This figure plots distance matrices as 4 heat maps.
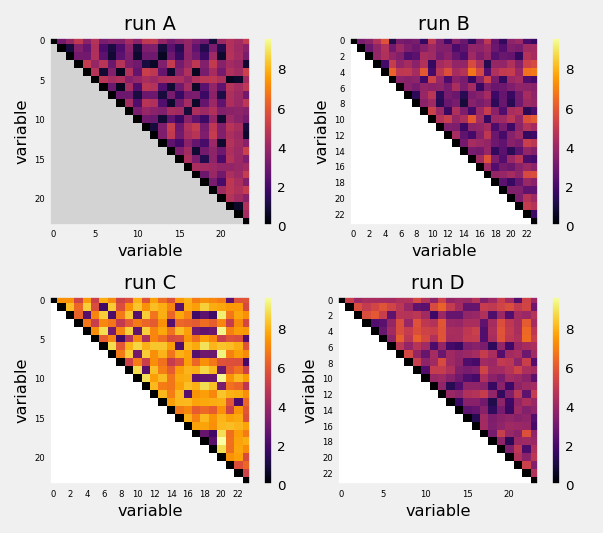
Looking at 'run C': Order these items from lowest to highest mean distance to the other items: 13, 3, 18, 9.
3, 18, 9, 13
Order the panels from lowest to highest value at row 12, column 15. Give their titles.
run B, run A, run D, run C
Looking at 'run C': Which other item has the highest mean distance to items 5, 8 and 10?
16
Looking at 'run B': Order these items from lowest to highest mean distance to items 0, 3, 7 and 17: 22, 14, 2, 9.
14, 2, 9, 22
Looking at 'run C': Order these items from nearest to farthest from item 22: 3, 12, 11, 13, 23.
13, 23, 11, 3, 12
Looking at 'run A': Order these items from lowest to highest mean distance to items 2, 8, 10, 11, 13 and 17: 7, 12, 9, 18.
7, 18, 12, 9
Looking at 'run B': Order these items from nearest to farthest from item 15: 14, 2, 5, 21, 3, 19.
5, 19, 14, 2, 21, 3
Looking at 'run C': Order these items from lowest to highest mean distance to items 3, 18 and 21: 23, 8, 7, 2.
2, 7, 8, 23
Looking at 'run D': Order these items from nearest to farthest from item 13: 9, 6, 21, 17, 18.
18, 6, 17, 21, 9
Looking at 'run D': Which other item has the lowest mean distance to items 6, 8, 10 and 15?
16
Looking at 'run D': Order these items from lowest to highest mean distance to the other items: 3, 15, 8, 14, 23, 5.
14, 15, 23, 8, 3, 5
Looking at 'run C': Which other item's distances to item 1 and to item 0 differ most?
6
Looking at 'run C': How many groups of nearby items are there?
8
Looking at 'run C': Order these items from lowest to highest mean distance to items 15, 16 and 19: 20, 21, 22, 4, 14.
4, 14, 21, 22, 20
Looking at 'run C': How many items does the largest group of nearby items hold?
7
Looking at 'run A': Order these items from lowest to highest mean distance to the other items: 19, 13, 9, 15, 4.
13, 15, 4, 9, 19
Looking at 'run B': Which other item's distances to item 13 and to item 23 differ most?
22
